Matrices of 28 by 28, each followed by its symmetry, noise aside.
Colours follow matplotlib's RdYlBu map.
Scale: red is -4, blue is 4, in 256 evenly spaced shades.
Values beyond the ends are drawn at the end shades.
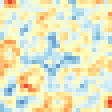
symmetric across the other diagonal.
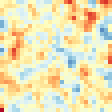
no symmetry.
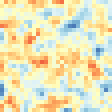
no symmetry.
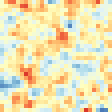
no symmetry.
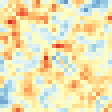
symmetric.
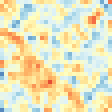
symmetric across the other diagonal.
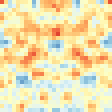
mirrored left to right.
